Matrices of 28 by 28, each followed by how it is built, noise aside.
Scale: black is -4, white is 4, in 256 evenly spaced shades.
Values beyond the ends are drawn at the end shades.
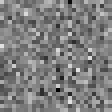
uneven columns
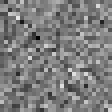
diagonal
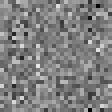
uneven columns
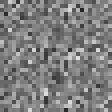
repeating rows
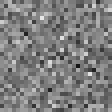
noise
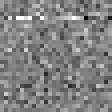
uneven rows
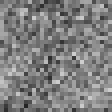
smooth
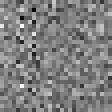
uneven columns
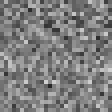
repeating columns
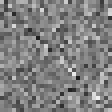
diagonal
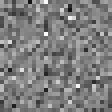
uneven columns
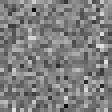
uneven columns
